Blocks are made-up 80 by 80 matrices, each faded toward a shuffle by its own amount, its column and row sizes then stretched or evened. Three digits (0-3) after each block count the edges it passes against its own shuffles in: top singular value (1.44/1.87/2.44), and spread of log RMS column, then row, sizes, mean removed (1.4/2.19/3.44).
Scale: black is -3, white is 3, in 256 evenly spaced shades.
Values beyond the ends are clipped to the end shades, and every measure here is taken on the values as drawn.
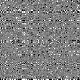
3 1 2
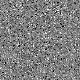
0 1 0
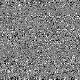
1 0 2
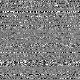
1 0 3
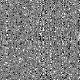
2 2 0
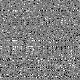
2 0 2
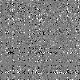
0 2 2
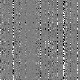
2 3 1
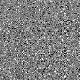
1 1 1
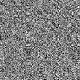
2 1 0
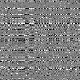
3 0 3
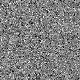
1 0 0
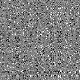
2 1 1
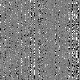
2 3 0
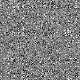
0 2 2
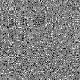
2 0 1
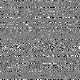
1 1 3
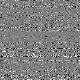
1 1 3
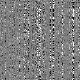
2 3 0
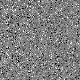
1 1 0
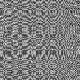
3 0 1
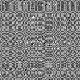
3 0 0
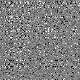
2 1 2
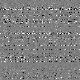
1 1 3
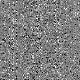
1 2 0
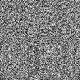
2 0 0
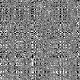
3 2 2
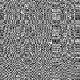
3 0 0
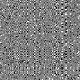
3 2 1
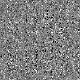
1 2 1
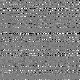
2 1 3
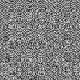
3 0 0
